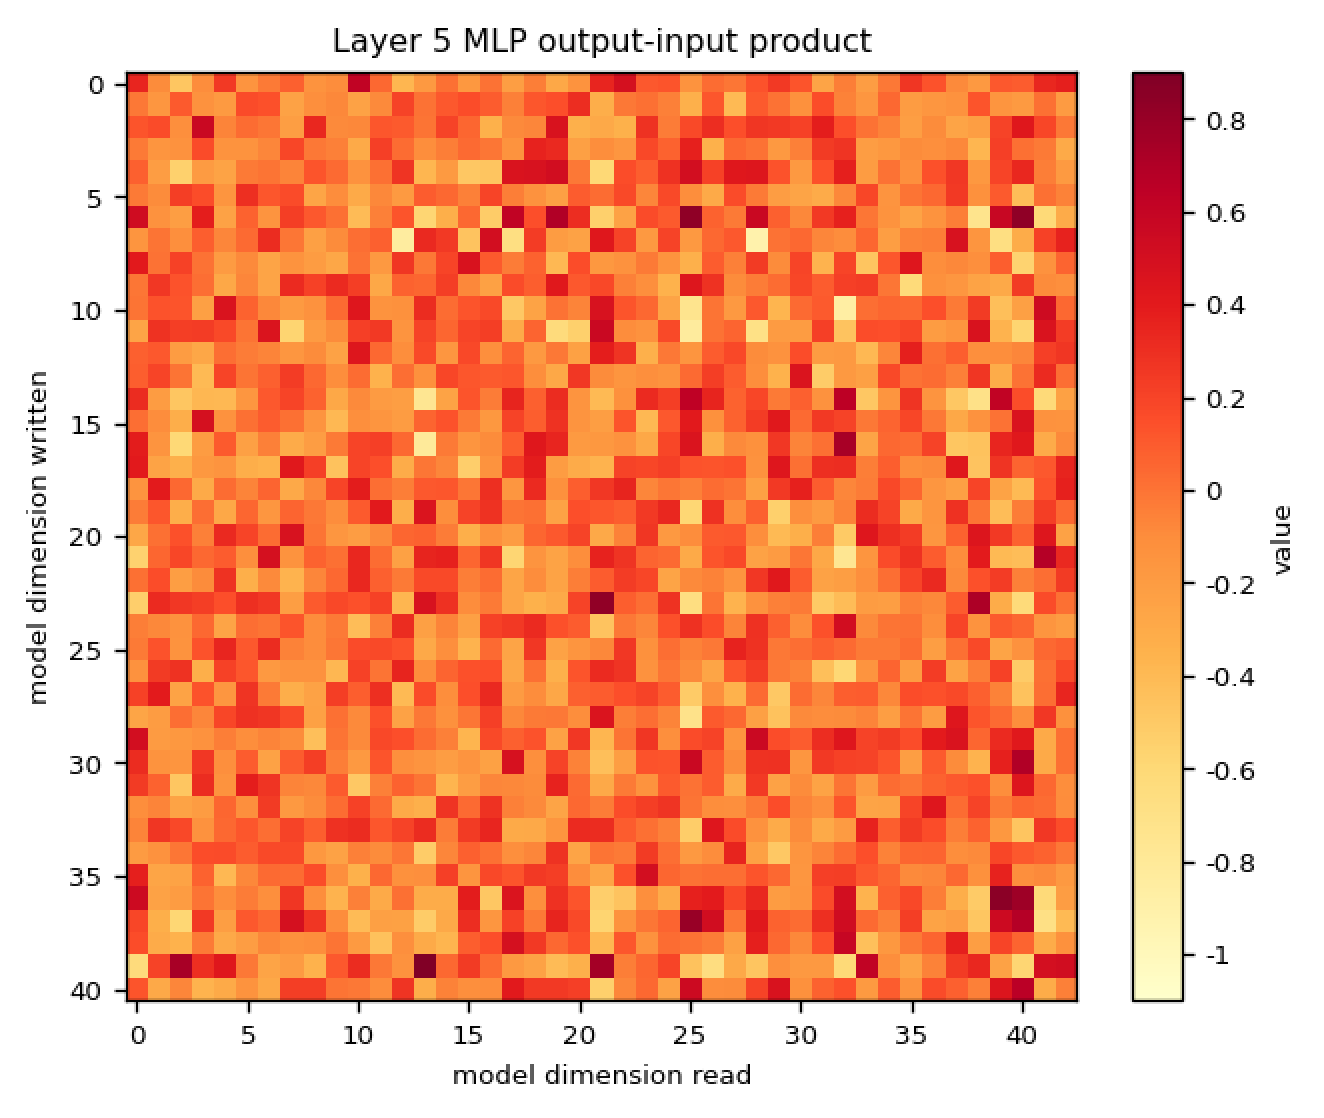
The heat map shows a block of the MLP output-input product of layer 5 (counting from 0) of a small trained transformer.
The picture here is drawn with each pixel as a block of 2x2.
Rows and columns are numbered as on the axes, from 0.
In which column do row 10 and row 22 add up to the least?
32
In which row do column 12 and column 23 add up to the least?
7
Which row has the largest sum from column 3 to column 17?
33
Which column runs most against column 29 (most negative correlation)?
5
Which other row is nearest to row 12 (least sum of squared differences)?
0
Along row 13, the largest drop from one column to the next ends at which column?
31
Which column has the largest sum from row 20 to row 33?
38
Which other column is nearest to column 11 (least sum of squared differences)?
24
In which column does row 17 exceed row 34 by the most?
29
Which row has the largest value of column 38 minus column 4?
23
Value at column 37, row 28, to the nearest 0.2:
0.4
